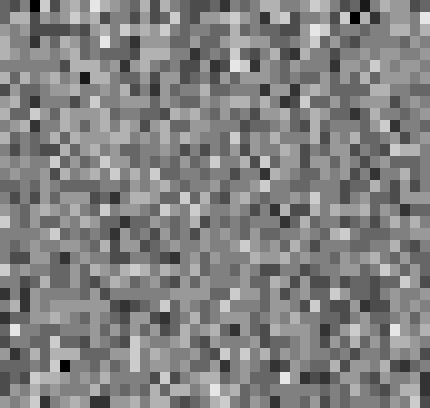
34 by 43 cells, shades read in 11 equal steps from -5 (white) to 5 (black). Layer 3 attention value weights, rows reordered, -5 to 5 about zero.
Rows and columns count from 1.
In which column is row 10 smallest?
4
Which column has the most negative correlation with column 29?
31
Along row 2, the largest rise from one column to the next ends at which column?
36
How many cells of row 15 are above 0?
11
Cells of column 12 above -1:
24
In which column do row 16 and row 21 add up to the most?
42
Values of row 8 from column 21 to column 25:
-2 1 1 0 0
